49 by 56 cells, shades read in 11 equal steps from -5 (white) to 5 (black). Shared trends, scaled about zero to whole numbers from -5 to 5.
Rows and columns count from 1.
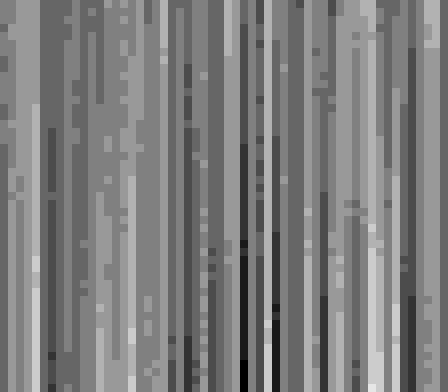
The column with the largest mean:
31
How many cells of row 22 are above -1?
37
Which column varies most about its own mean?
35
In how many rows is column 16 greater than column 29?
17
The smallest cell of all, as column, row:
47, 49
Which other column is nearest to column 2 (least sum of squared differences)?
14
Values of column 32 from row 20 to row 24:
0 0 0 0 0
